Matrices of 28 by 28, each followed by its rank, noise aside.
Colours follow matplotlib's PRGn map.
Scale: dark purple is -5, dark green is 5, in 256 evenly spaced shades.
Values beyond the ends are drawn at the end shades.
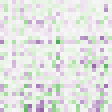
four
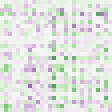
four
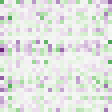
four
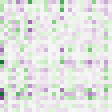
three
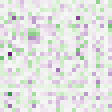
six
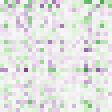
four
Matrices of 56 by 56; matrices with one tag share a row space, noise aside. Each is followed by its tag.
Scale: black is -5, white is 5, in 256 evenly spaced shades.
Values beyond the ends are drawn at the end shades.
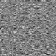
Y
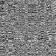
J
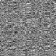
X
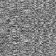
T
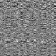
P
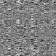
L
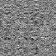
L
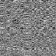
T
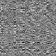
Y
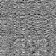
Y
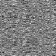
X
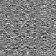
P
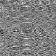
T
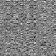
P
